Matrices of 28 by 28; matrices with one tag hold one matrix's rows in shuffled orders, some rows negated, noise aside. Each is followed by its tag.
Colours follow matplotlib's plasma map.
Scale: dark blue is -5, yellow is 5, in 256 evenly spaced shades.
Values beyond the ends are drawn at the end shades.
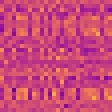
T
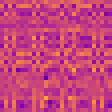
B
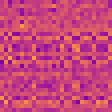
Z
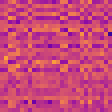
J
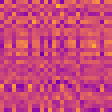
T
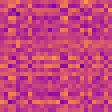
J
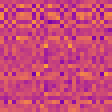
B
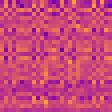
B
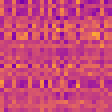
T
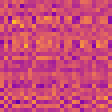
Z
